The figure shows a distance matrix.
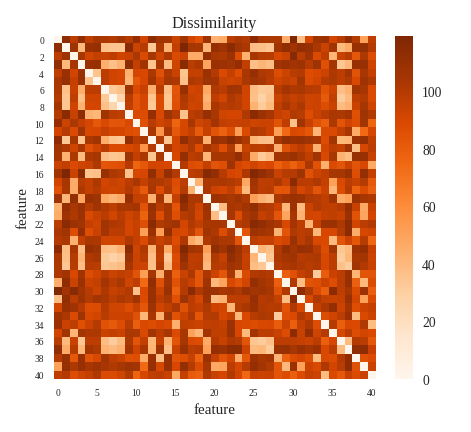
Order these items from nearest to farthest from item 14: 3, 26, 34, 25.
26, 3, 25, 34
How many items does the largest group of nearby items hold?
13
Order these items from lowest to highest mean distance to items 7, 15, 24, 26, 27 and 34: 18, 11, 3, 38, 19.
3, 19, 18, 11, 38
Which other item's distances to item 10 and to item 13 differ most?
30
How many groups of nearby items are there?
8
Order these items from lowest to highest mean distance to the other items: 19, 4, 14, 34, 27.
27, 14, 19, 34, 4
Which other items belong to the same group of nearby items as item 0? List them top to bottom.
20, 21, 29, 31, 39
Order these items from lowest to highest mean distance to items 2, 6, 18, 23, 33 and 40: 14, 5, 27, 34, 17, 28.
28, 17, 34, 27, 14, 5
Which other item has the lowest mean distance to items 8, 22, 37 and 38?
7
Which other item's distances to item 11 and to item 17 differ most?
33
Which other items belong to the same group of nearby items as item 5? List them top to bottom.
4, 9, 16
